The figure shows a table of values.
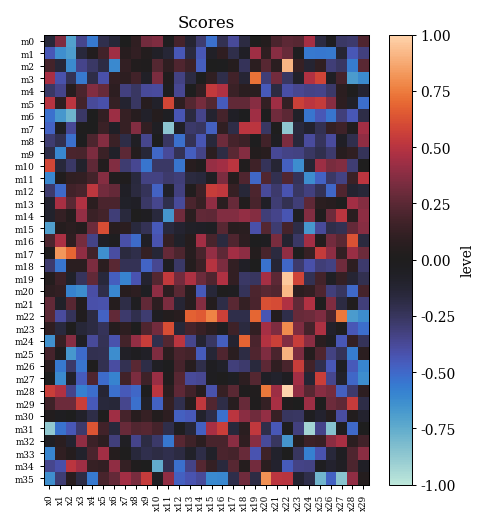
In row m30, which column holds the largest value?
x17
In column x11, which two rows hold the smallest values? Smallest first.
m7, m14
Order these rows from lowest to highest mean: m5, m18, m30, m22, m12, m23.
m18, m12, m30, m22, m23, m5
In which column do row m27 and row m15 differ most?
x5
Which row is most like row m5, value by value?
m21
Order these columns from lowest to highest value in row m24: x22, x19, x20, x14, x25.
x14, x25, x19, x22, x20
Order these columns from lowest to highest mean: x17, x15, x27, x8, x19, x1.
x1, x8, x27, x15, x17, x19
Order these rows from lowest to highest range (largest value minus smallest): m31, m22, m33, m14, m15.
m33, m14, m15, m22, m31
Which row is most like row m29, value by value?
m16
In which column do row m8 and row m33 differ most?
x2
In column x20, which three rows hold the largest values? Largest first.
m35, m28, m21
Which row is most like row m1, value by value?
m6
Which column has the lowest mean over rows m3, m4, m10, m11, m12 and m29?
x12
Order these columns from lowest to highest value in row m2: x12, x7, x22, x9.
x9, x7, x12, x22
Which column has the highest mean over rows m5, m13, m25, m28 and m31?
x22
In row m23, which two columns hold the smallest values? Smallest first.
x29, x28
